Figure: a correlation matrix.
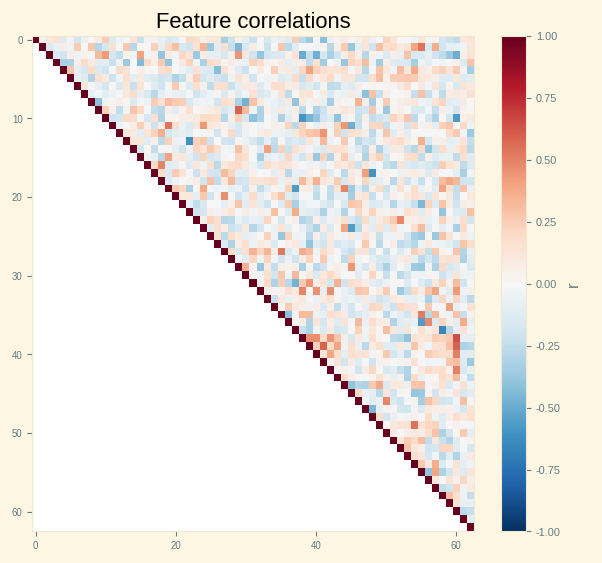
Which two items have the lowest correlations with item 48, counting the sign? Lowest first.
17, 47
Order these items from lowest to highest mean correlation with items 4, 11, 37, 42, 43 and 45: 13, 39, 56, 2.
2, 13, 56, 39
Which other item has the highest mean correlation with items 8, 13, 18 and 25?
58
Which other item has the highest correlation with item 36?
56
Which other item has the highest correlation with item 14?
33
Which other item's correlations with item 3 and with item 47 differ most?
7
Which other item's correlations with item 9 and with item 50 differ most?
29
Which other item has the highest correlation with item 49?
54
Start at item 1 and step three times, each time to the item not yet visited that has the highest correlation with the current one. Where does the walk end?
27
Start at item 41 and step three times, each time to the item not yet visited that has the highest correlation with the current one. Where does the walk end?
38
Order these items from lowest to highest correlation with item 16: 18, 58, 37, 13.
13, 37, 58, 18
